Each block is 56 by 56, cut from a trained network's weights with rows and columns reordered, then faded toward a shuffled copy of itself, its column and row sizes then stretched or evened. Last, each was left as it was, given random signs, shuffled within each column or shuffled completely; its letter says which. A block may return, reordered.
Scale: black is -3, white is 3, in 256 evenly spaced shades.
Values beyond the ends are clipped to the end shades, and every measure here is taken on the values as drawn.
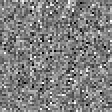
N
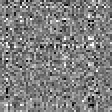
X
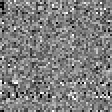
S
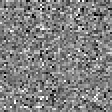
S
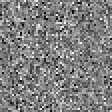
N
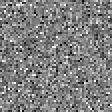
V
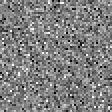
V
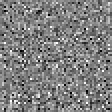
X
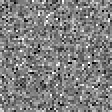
V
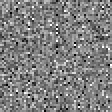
N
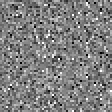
N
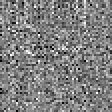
X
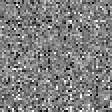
S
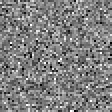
V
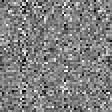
X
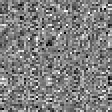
X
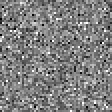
V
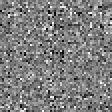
S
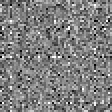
S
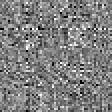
X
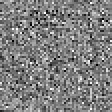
S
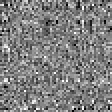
X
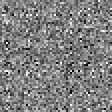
S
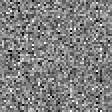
N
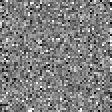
N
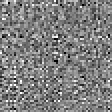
X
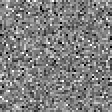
V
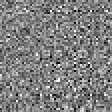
X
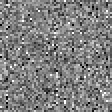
N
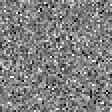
V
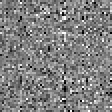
S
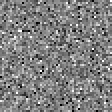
V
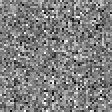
N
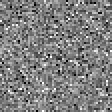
V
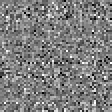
S
